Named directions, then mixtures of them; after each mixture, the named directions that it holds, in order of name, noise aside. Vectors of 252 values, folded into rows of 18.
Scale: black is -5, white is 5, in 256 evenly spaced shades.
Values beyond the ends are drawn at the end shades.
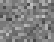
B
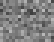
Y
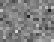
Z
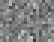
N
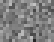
B, N.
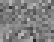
B, N, Y.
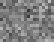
B, Y, Z.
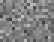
B.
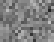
B, N, Z.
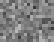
B, N, Z.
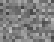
Y.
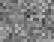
B, Y, Z.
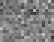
Y.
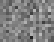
N, Y.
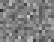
N, Z.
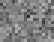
B, Y, Z.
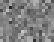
N, Y.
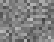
B, Z.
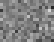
Z.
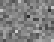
Z.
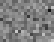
N, Z.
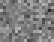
B, Z.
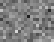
Z.
